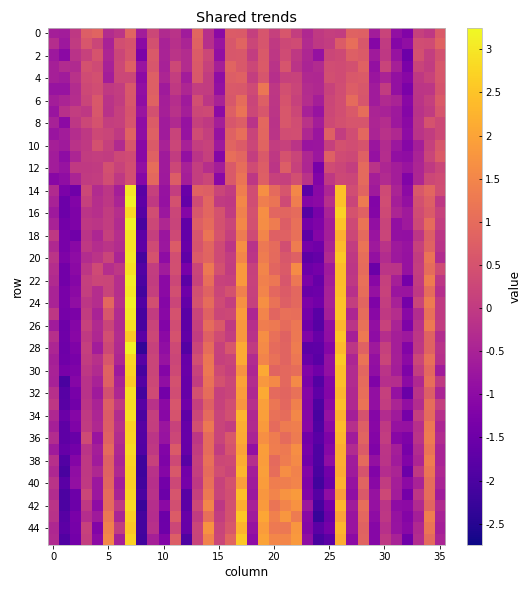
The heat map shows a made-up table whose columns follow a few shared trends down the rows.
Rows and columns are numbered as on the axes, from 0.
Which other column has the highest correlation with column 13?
33
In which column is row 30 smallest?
8
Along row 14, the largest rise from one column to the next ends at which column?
7
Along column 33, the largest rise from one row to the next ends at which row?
14
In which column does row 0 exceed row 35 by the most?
24
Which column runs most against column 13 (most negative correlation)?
5
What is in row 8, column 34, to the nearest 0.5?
0.5
